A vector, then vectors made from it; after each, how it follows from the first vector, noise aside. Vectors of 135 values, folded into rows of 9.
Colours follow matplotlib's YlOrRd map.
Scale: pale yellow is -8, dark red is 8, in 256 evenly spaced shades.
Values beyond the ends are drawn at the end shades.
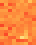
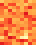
scaled up.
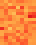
wrapped around, negated.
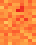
wrapped around, negated.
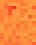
reversed, negated, shrunk.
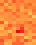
wrapped around, negated.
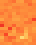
partly zeroed.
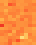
partly zeroed.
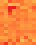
reversed, negated, partly zeroed.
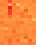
reversed, negated, partly zeroed.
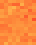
reversed, shrunk.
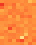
partly zeroed.
